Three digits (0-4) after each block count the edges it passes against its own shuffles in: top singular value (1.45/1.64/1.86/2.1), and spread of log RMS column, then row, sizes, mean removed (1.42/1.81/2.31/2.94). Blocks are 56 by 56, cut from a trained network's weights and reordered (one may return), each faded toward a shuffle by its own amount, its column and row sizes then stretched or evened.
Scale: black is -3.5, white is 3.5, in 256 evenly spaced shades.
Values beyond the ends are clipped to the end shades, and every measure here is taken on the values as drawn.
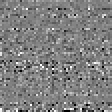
0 1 4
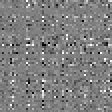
1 3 4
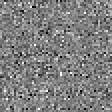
0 0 2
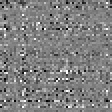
0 2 4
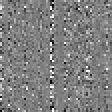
1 4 0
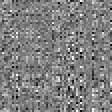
4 4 2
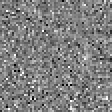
0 1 0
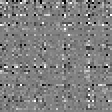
0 3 4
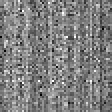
3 1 2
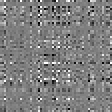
4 4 4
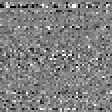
1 0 4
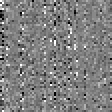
0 4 0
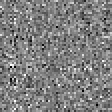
1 2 0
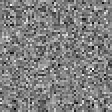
2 1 0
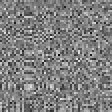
4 0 3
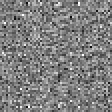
3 1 1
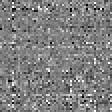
0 2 3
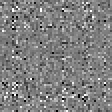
0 3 3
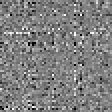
2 2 3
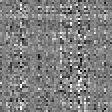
1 4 0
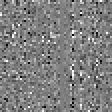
0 4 1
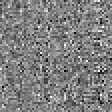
1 2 0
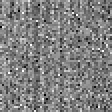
1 0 0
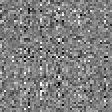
2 3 2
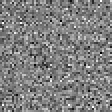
2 1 1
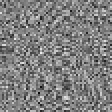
4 1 2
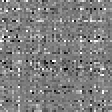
0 2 4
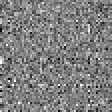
2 2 2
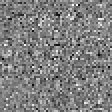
1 1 2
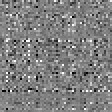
3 2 4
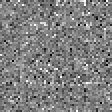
0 0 2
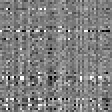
4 1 4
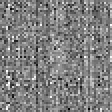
2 1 2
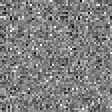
2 0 2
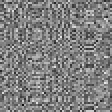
4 0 0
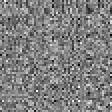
3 2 0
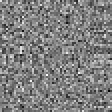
3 2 0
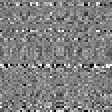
4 0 4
